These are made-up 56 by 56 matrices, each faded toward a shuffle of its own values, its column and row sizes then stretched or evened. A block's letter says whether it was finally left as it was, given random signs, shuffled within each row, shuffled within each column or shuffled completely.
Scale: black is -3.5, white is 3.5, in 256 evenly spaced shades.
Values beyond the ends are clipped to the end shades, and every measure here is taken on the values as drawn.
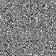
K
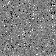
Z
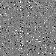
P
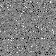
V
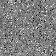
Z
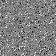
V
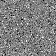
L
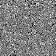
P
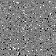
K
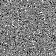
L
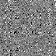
K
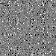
K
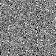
Z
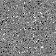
P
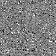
K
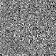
P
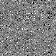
K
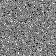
L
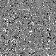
P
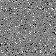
V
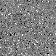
V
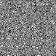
P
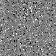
Z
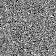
L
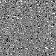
P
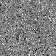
L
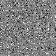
P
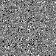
P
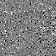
P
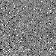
P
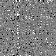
K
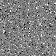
L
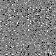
K
